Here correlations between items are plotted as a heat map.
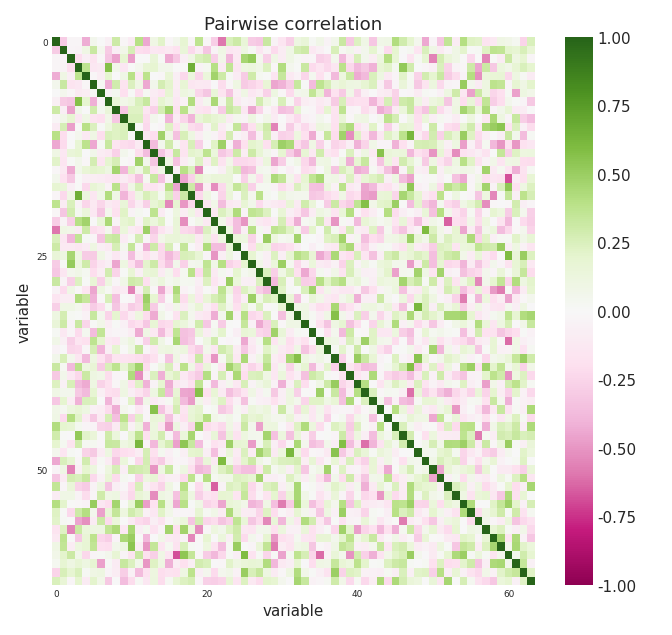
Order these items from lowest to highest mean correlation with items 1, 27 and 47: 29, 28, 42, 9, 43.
29, 42, 43, 9, 28
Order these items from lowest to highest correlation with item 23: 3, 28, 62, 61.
62, 61, 3, 28
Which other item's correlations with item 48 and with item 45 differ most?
27
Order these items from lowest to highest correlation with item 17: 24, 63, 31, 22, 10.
22, 31, 10, 63, 24
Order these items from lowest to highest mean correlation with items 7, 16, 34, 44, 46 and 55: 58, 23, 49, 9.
58, 49, 9, 23
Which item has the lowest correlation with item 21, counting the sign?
52
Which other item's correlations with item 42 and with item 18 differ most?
3
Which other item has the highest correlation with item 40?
37
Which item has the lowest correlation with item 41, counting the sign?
47
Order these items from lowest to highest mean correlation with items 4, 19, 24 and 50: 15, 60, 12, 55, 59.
60, 12, 15, 59, 55
